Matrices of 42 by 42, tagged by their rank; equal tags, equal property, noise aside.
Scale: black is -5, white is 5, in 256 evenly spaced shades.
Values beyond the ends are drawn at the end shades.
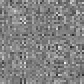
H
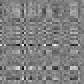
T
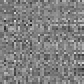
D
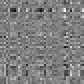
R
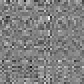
H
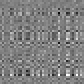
T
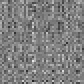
D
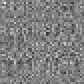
H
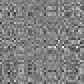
H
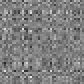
R
